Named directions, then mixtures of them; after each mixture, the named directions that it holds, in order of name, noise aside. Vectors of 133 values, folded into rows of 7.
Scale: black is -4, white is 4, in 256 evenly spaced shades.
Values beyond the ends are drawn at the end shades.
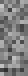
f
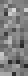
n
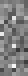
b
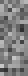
f.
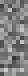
f.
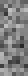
f, n.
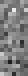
f, n.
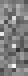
b.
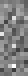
b.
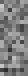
f.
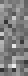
b, f.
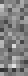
b, f.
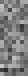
f.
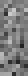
n.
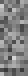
f.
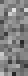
f, n.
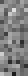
f, n.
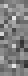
b, n.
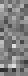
b, f.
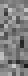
b, n.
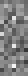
b.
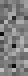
b.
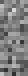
f, n.
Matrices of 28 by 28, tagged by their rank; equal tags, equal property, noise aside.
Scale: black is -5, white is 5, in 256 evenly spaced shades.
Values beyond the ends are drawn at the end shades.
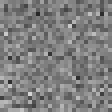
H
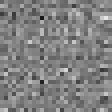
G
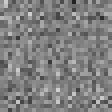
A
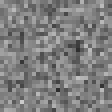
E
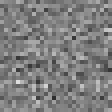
E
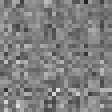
A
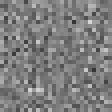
H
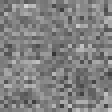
G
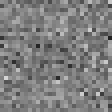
H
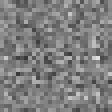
E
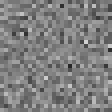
H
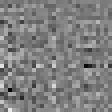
A
